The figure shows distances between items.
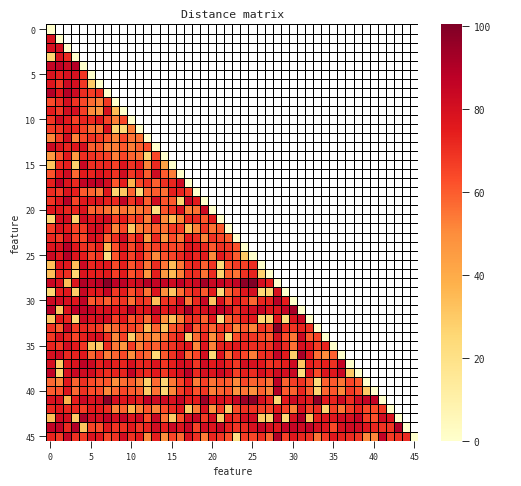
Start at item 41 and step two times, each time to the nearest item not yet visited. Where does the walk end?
2
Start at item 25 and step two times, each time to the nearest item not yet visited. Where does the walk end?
24
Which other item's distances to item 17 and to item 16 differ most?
19
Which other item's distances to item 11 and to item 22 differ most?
9
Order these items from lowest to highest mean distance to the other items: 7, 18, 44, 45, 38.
18, 45, 7, 38, 44
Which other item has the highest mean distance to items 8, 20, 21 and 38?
28
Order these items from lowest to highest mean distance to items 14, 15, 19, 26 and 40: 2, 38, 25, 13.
25, 13, 38, 2
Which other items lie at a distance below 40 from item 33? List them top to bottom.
12, 14, 39, 40
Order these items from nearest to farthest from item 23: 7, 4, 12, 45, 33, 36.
45, 12, 33, 7, 4, 36
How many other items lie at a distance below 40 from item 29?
8
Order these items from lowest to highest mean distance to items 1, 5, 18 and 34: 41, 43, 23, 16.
23, 16, 41, 43
